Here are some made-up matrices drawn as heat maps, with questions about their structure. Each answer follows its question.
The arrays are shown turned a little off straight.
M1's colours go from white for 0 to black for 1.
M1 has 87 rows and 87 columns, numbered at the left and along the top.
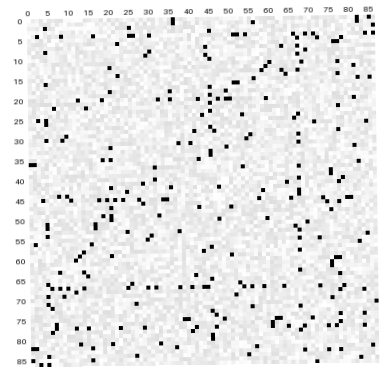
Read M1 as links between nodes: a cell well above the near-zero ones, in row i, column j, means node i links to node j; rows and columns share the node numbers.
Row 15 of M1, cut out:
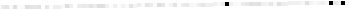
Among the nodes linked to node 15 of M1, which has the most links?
node 82
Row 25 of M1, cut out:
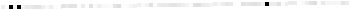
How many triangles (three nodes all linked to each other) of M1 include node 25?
2
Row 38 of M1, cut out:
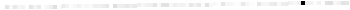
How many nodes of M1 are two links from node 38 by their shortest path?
5
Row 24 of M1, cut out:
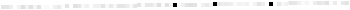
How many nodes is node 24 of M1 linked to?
3
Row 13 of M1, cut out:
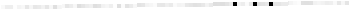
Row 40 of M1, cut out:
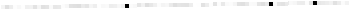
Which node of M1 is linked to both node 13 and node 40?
node 67
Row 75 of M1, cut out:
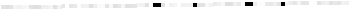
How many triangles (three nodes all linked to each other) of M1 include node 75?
0
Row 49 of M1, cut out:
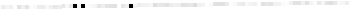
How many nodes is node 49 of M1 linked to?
3
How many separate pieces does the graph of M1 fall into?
7
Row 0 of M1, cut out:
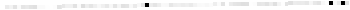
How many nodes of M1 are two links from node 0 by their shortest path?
3
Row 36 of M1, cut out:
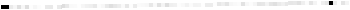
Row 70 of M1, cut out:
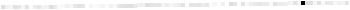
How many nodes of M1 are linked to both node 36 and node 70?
0
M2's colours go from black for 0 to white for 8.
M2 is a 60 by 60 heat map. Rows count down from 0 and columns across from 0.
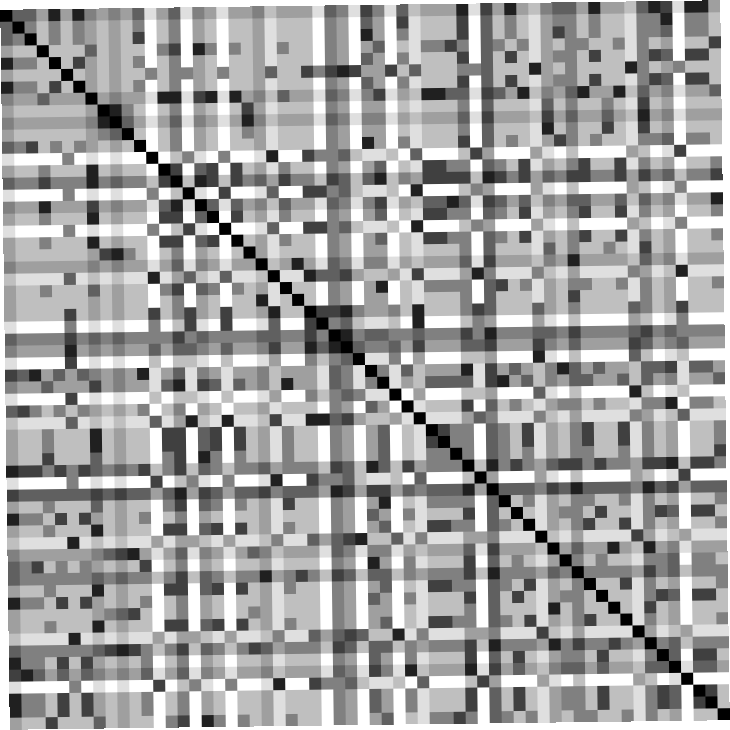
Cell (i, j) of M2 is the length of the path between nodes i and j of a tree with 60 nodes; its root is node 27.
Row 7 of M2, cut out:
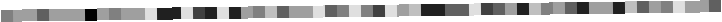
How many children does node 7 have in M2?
8
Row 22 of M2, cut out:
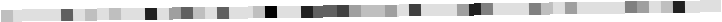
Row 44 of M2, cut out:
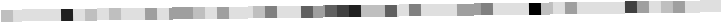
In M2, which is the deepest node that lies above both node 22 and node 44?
28
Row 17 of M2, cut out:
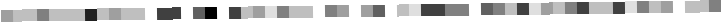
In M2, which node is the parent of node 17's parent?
14
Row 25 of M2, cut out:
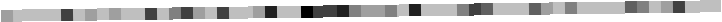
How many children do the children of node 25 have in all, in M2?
6
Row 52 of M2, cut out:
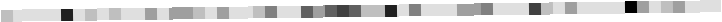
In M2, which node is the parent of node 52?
5
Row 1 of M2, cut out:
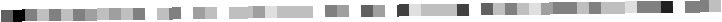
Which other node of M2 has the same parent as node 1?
33
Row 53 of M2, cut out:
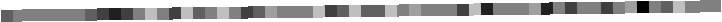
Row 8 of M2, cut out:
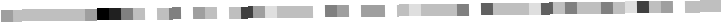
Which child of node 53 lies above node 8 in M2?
9
